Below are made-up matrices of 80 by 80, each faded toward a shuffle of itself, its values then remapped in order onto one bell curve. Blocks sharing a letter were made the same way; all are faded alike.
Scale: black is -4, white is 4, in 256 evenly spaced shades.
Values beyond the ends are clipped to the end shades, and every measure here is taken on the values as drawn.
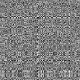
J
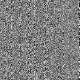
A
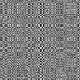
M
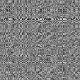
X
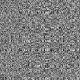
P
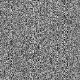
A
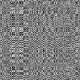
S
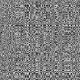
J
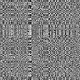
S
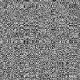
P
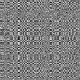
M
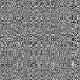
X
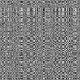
S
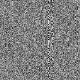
A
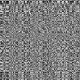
J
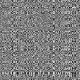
J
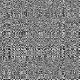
J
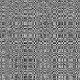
M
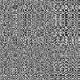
X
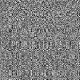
P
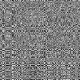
J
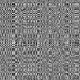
M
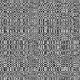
S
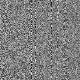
A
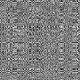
X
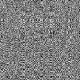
P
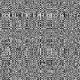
X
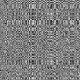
S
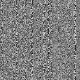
A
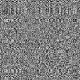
P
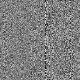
A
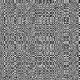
S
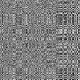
S
